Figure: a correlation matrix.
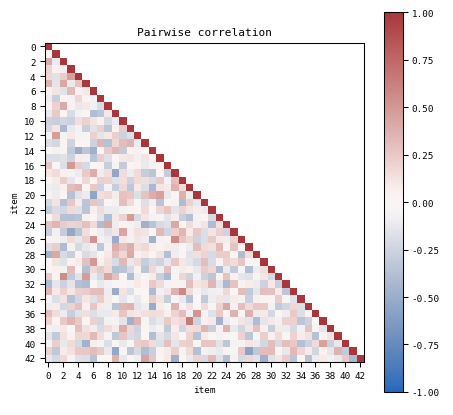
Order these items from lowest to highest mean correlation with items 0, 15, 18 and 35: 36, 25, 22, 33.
22, 25, 36, 33
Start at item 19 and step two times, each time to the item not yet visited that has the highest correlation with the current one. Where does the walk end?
40
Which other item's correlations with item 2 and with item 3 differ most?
31
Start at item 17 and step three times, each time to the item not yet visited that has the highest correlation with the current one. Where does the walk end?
29
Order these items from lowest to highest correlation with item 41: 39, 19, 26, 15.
15, 19, 26, 39
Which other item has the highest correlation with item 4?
3
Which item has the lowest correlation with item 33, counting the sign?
9
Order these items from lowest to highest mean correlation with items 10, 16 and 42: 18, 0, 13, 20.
0, 18, 20, 13
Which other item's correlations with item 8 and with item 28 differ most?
11
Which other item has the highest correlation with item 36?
20
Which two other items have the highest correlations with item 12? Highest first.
1, 37
